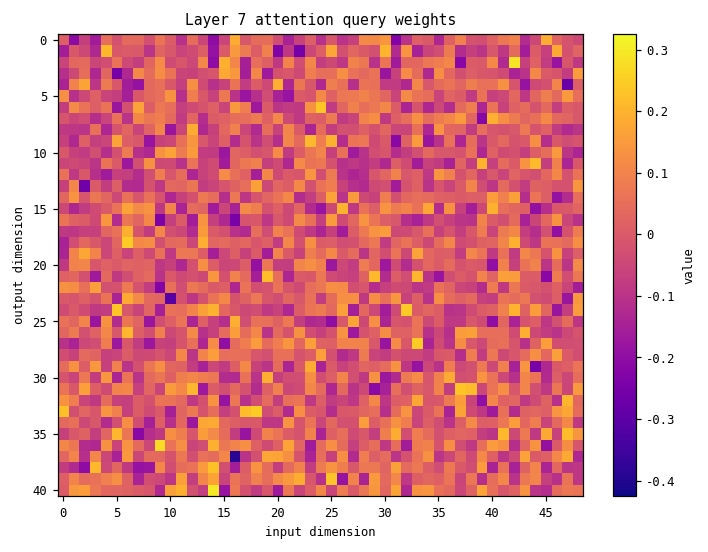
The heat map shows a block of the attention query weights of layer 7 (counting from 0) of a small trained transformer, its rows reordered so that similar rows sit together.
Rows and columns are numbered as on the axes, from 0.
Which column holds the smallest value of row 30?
30
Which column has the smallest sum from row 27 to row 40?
7
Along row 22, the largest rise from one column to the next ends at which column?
10
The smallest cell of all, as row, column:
37, 16
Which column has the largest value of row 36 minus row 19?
14
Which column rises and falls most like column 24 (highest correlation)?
44
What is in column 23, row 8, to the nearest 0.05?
-0.15
